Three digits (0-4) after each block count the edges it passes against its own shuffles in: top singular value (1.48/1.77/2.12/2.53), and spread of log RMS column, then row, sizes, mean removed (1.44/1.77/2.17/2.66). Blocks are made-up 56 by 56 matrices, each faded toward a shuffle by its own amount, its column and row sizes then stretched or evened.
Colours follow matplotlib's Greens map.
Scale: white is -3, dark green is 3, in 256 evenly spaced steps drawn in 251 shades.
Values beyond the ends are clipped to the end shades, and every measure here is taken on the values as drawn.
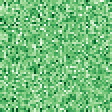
2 2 0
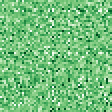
2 1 2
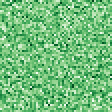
1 0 1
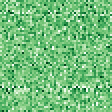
2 0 2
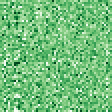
2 3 0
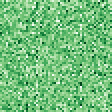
1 2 1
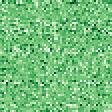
1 0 4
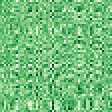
4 4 3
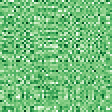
4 1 4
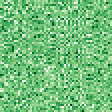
3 0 0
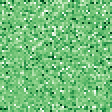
0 0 2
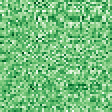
3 0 2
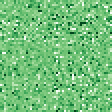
0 2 3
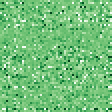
1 1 3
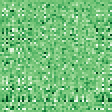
3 4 3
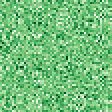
2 0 2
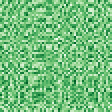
3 1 0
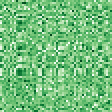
4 2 2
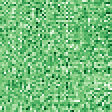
2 1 0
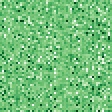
0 3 1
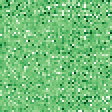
1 2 1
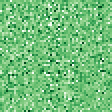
0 2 1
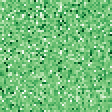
0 2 0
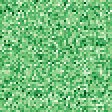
2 1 1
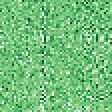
2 3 0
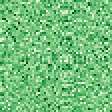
2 0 0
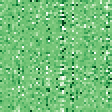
2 4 1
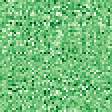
2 1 1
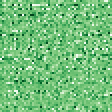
0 0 4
